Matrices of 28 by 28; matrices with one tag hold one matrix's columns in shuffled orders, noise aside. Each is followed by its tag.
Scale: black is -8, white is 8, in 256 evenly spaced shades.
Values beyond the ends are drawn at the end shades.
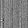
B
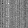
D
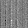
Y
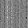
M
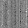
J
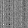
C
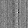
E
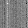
D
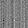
B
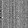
M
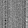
B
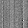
B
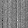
B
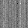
D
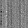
J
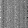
M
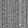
C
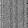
D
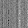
Y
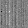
J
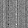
C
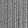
B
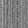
D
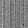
C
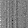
B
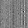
J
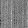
Y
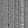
C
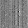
J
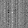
E
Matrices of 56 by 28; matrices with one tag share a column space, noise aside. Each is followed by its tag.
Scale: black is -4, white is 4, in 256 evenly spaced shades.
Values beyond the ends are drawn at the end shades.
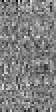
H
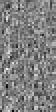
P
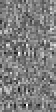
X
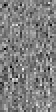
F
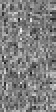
P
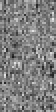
P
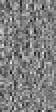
P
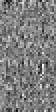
H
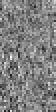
P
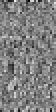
H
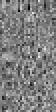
P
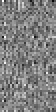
H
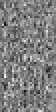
F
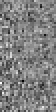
P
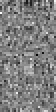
H
